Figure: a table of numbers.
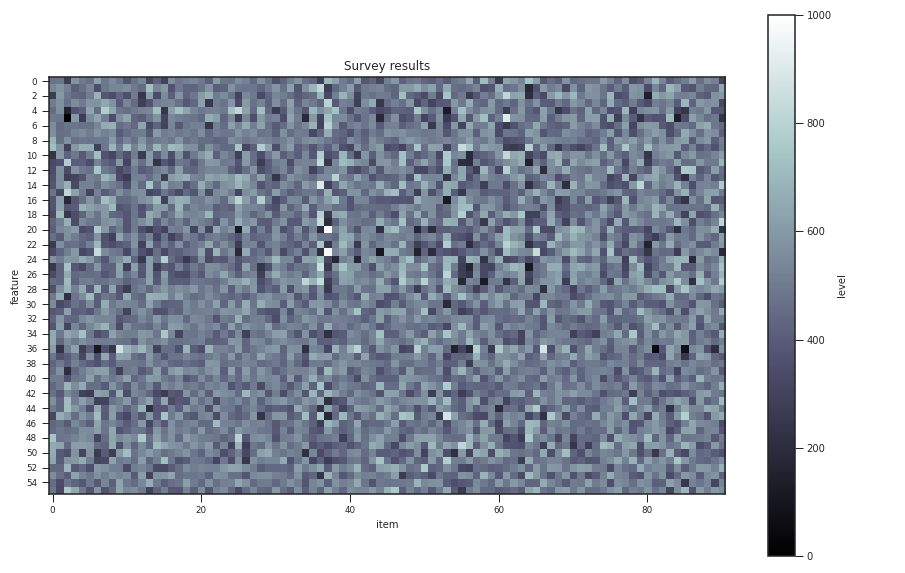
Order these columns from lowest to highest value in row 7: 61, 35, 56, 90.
35, 90, 61, 56
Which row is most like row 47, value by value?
7
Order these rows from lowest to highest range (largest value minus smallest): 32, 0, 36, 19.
32, 0, 19, 36
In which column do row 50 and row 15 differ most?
2
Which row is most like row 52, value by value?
31
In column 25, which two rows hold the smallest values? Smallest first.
20, 23
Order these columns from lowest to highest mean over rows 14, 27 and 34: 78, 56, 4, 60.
60, 56, 4, 78
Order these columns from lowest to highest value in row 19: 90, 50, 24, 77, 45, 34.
77, 24, 45, 34, 50, 90
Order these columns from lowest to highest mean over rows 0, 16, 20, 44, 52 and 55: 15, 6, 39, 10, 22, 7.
15, 10, 39, 7, 22, 6
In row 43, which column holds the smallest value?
37
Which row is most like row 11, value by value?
25
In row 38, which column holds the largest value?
61
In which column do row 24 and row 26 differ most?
56
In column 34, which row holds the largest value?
27
